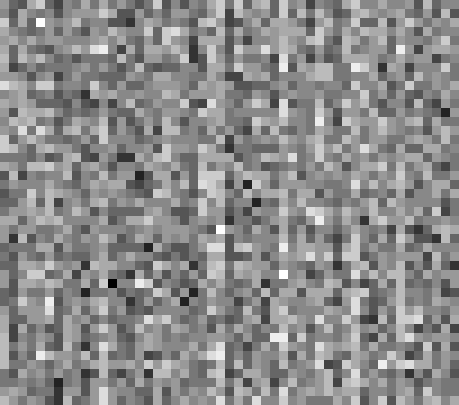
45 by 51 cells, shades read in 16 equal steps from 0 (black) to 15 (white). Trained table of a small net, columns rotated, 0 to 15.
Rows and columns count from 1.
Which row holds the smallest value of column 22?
33
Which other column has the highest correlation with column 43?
46
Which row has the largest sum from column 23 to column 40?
28
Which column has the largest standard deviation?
17
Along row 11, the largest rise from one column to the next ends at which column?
11
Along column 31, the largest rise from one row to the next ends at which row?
38
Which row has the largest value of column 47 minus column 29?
23
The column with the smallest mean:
26
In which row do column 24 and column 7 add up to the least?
43
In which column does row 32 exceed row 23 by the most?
29
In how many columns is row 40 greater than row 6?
22
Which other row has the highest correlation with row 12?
7
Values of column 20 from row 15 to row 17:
11 8 9
